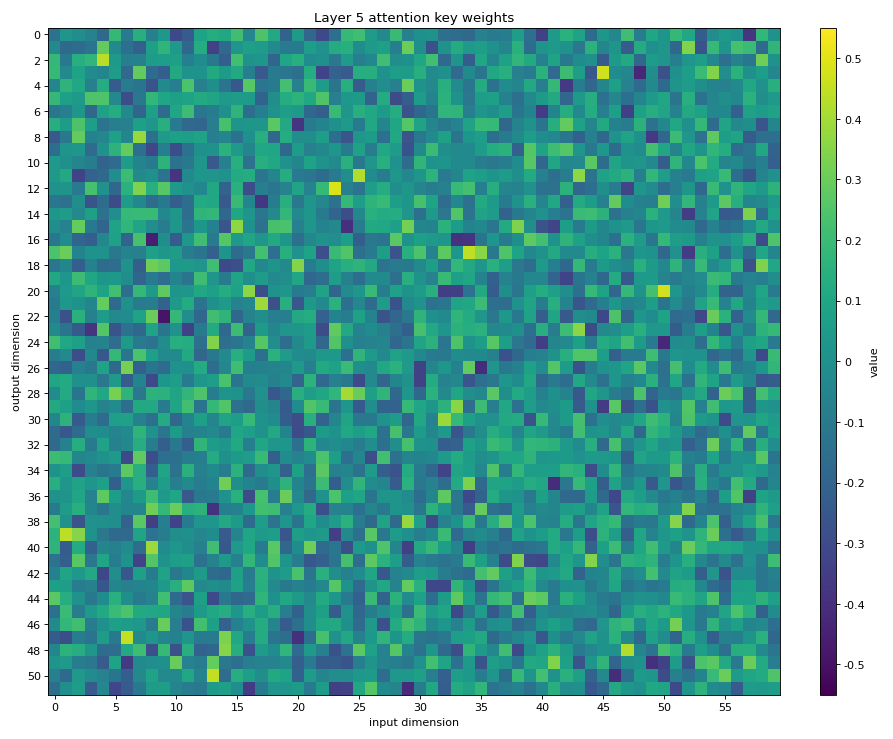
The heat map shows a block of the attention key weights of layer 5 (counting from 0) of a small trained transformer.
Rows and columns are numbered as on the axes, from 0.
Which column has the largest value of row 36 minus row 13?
17
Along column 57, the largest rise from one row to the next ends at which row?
1
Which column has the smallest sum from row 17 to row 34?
28
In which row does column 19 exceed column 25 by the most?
4
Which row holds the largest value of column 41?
49
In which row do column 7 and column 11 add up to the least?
23
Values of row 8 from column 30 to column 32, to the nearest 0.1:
-0.1 0 0.1
